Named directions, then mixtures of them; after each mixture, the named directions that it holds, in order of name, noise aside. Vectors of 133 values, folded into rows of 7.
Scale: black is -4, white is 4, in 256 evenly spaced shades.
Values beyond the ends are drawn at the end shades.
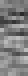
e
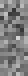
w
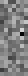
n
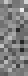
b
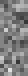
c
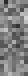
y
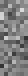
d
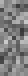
c, w.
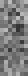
b, w, y.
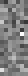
n.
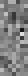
n, w, y.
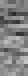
e.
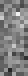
c, d, w.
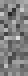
d, n, w.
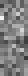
d, w.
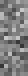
d.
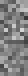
c, d, n.
